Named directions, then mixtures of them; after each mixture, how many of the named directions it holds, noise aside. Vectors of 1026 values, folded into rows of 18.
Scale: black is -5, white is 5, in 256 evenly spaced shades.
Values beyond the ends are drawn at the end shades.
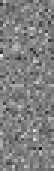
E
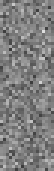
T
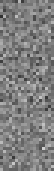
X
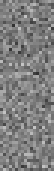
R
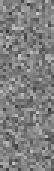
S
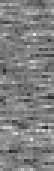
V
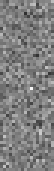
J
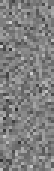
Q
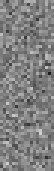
two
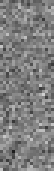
three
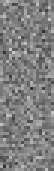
two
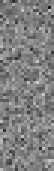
four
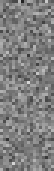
two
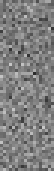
two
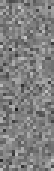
two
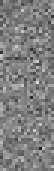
two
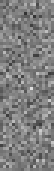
one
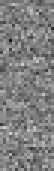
four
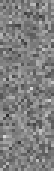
two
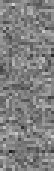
two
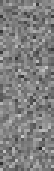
three
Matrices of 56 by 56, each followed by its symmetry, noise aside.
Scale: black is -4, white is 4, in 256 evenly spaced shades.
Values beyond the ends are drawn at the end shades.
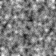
same after a half turn.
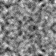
mirrored top to bottom.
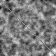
symmetric.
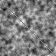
symmetric.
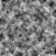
symmetric across the other diagonal.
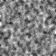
same after a half turn.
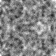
mirrored top to bottom.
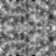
mirrored top to bottom.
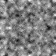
mirrored top to bottom.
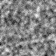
no symmetry.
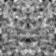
mirrored left to right.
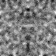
mirrored left to right.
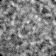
symmetric across the other diagonal.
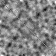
symmetric.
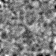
antisymmetric.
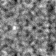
mirrored top to bottom.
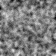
no symmetry.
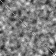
symmetric.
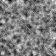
symmetric across the other diagonal.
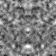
mirrored left to right.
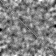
same after a half turn.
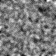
no symmetry.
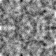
mirrored top to bottom.
